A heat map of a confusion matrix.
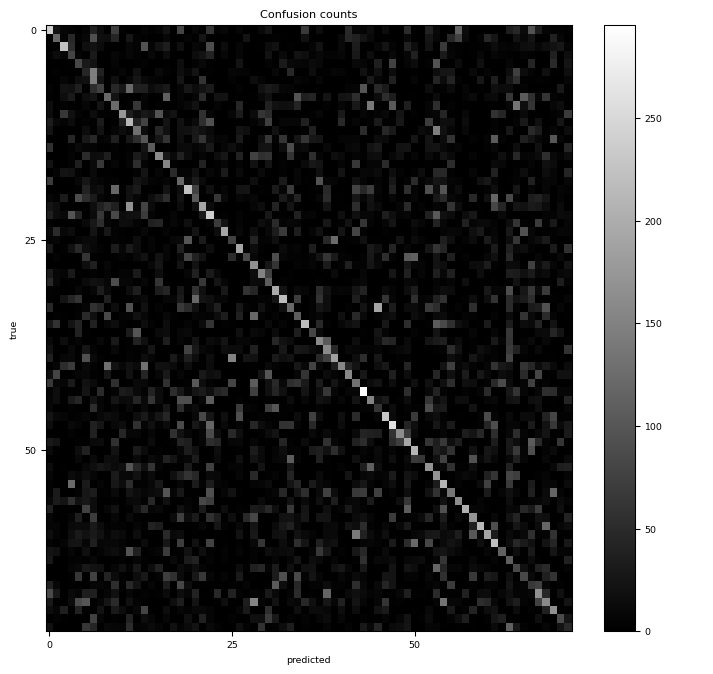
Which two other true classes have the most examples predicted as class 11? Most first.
21, 7
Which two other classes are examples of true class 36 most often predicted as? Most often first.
12, 63
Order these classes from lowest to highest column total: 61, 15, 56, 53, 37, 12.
56, 15, 37, 12, 61, 53
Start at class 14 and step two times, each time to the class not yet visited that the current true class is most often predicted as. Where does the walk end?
45
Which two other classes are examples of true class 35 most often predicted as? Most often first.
53, 54
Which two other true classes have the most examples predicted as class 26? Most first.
46, 45
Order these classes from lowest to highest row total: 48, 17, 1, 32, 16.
17, 16, 1, 48, 32
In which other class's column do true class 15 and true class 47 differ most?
22
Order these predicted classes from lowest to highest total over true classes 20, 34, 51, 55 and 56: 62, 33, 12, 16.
62, 12, 33, 16
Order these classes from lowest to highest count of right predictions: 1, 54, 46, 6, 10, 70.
70, 1, 6, 10, 54, 46
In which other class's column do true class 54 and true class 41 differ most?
3
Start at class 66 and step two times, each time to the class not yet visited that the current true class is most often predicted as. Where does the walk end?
63
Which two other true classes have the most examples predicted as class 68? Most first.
59, 33
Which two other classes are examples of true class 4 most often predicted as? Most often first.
53, 47
